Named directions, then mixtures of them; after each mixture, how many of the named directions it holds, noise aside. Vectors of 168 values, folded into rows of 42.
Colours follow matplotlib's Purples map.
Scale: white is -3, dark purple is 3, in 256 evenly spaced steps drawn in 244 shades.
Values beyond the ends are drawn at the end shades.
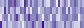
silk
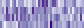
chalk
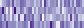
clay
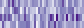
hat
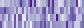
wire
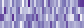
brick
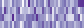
one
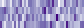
four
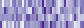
four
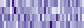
three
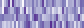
four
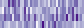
two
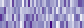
two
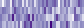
three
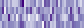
three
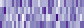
three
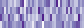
one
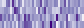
four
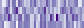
three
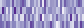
one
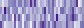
three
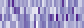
one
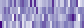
three
